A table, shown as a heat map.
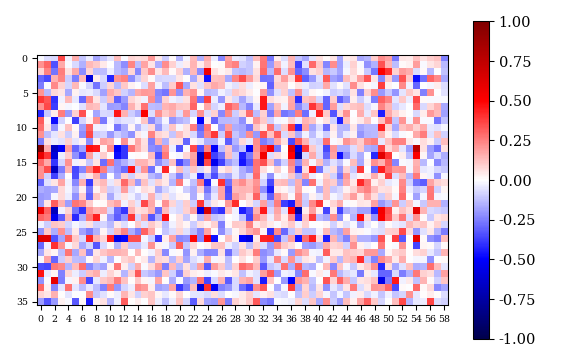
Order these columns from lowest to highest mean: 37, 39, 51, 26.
37, 26, 51, 39
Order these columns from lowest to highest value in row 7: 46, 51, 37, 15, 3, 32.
37, 51, 3, 46, 15, 32
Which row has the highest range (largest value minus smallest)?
13
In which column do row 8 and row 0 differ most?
49
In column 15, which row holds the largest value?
8
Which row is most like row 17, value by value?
9
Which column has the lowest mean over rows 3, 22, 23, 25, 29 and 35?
2
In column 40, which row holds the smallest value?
16
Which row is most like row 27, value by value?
4
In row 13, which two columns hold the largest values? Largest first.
0, 54
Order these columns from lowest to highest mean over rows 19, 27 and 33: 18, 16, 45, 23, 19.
23, 18, 19, 16, 45
